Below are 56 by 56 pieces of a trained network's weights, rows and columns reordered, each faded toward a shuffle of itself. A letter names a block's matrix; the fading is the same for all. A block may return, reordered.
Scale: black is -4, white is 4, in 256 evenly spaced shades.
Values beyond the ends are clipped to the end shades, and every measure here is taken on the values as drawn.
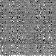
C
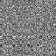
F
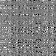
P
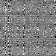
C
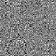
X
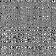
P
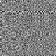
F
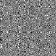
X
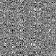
X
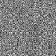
F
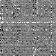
C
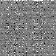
C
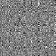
X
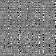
C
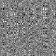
X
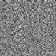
F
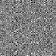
X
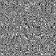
X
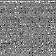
C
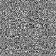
F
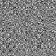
F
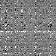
C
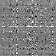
C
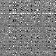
C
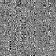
X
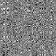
X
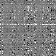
C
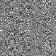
X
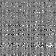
P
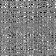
P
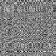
F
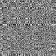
F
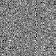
X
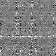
C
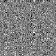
X
